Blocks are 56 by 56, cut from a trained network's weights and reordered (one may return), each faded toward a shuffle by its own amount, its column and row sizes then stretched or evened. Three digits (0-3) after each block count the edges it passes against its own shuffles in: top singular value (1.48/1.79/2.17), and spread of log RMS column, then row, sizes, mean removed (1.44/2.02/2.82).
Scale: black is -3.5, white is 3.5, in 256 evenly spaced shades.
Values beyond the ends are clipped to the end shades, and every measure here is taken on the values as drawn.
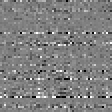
2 1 3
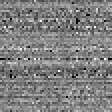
2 0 2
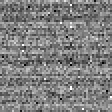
2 0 0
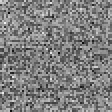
0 1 0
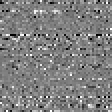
2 0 3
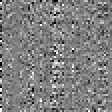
2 3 0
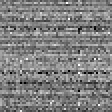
3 0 2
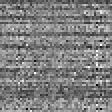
3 2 0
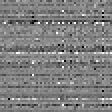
3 1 3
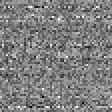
0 0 2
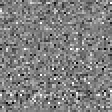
0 0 2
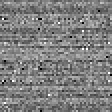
2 0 1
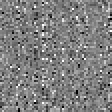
1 2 0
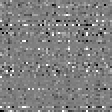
0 1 3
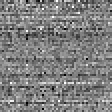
2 1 2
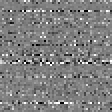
2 0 3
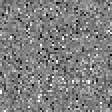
0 1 0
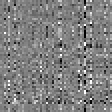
3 3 1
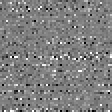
0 0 3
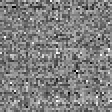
0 1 1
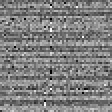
3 1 0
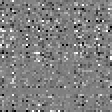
0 2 3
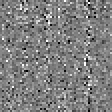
1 2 0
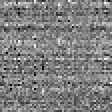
2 2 1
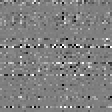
2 1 3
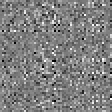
2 2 1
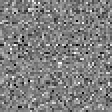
2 0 1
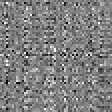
3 2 2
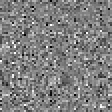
1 2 1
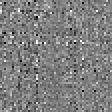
0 2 1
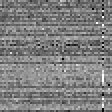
3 1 0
